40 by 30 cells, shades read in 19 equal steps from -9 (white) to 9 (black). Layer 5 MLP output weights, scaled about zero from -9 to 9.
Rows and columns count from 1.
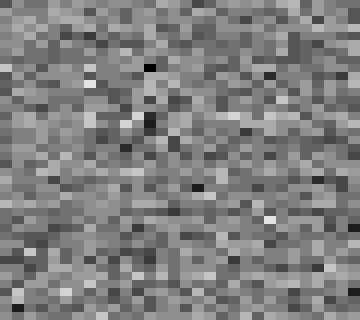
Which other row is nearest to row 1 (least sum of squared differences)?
21
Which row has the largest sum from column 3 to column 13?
33
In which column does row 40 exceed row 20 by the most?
6
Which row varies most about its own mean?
15
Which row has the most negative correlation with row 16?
2
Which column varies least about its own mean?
7
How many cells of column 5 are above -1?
24
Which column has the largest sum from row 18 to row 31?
29
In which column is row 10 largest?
23
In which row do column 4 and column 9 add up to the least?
22
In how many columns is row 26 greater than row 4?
13
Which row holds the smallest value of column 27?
4
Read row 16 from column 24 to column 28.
-1 -1 -2 1 2
